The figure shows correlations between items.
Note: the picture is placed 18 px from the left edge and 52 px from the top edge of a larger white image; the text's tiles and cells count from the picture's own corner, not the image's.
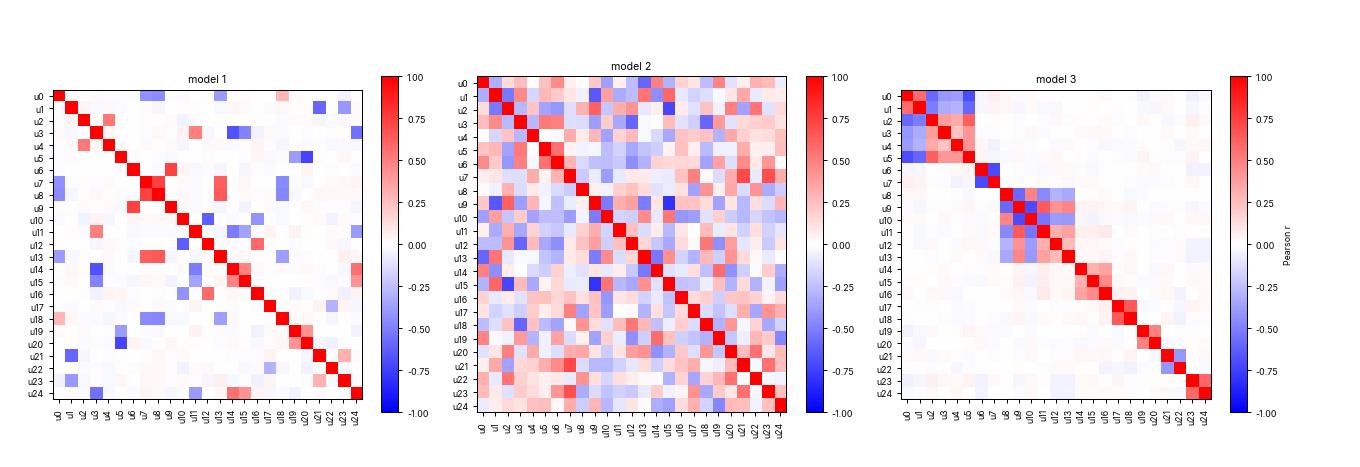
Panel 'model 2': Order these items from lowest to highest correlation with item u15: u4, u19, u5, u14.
u4, u14, u5, u19
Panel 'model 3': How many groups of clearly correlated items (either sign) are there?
8
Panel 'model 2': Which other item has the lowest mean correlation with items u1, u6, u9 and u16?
u10
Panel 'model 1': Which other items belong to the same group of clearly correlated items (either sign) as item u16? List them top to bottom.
u10, u12
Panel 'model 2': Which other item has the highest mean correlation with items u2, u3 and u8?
u22
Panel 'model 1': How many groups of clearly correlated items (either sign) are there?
8
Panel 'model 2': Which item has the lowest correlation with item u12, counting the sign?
u3
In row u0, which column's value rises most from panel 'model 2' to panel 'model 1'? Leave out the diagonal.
u18
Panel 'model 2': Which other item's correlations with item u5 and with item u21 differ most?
u7
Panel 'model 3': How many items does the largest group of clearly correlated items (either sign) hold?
6
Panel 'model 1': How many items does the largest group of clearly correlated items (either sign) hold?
5
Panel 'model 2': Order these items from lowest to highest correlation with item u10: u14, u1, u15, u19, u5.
u5, u14, u19, u1, u15
